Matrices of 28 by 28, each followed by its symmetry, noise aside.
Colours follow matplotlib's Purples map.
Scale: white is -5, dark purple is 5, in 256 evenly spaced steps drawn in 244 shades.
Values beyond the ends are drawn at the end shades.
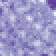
symmetric across the other diagonal.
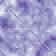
symmetric.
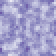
mirrored top to bottom.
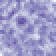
symmetric.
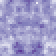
mirrored left to right.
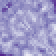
symmetric.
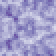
mirrored top to bottom.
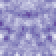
mirrored left to right.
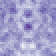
mirrored left to right.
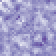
symmetric.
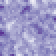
antisymmetric.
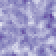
antisymmetric.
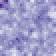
symmetric.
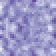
mirrored top to bottom.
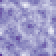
symmetric across the other diagonal.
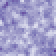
symmetric.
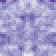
mirrored left to right.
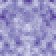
mirrored left to right.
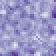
symmetric.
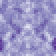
mirrored left to right.
